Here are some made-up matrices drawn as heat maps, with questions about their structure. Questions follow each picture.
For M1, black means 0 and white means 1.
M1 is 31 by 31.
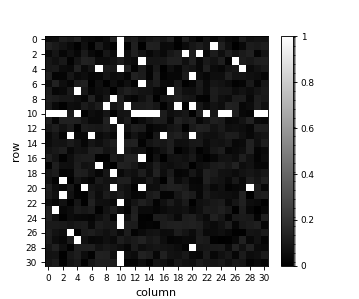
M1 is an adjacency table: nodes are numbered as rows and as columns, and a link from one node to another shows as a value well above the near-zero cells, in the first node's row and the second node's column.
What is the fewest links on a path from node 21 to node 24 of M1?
3
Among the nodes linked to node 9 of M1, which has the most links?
node 20
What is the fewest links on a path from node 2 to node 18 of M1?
5
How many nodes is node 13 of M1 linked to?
5
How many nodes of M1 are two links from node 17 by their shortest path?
1
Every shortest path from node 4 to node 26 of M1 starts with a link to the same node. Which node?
node 10
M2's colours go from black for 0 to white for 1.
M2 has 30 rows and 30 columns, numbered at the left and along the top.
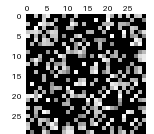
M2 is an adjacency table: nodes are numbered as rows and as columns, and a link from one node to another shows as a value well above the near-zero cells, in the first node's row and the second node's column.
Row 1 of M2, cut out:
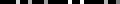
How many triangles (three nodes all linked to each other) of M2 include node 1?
7
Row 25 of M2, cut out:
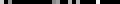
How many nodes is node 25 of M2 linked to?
7
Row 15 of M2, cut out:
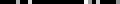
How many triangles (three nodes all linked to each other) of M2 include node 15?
6
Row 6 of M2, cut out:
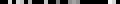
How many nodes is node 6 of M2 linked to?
11
